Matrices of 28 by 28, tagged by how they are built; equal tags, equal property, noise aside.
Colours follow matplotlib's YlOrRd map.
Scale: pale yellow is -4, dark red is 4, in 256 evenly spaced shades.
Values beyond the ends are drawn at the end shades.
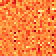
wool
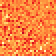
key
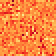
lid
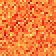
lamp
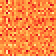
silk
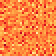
silk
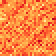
lamp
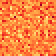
silk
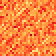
lamp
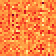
wool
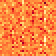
wool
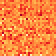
silk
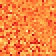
key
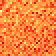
lamp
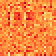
silk
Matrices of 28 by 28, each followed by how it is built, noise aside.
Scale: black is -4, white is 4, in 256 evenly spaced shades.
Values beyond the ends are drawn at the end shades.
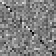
diagonal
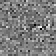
uneven rows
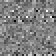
uneven rows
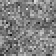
smooth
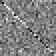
diagonal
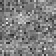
smooth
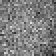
smooth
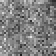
smooth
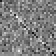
diagonal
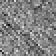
Toeplitz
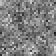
smooth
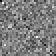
diagonal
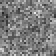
smooth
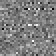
uneven rows
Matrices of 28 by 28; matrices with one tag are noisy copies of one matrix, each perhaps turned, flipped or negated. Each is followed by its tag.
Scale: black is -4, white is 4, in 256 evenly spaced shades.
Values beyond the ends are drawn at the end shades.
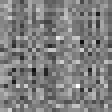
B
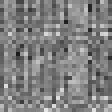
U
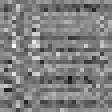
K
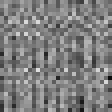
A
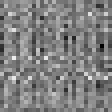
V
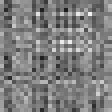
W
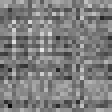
W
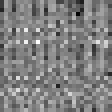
A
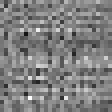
B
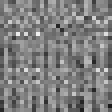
A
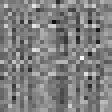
B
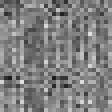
U
